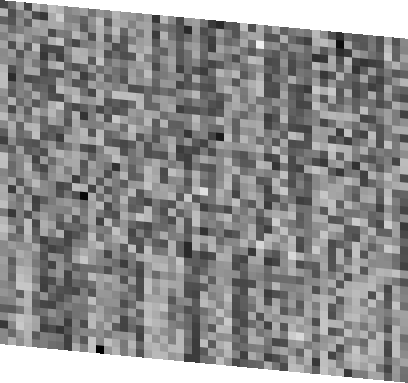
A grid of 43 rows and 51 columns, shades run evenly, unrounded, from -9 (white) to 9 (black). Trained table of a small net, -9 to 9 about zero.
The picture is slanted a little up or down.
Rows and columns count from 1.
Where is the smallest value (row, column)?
3, 33
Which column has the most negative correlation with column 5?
41
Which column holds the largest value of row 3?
43
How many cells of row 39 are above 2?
9
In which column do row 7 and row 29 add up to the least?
37
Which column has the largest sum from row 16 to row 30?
24
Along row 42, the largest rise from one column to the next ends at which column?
40
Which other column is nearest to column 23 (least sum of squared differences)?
20
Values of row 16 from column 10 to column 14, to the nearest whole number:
-2 -4 3 -4 2
